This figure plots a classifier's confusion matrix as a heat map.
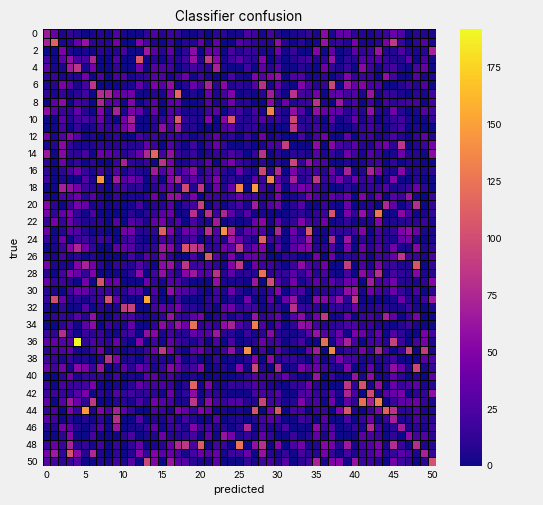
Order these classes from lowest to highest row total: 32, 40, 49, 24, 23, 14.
40, 32, 24, 14, 49, 23
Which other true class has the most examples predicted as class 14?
16
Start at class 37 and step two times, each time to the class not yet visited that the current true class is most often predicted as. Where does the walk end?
21
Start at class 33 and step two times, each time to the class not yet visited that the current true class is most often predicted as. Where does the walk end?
4
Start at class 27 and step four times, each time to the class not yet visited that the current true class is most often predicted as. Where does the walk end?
20
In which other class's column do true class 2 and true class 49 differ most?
3
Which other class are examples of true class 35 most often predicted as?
2
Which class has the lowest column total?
31
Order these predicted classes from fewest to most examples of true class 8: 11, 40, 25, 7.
25, 40, 11, 7
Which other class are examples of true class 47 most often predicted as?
23
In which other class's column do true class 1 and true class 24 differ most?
28
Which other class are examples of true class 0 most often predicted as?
36
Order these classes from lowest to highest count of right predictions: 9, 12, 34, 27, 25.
12, 27, 34, 9, 25
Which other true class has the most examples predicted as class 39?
44
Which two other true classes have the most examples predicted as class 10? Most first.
32, 15
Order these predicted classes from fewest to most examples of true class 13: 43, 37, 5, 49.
5, 49, 43, 37
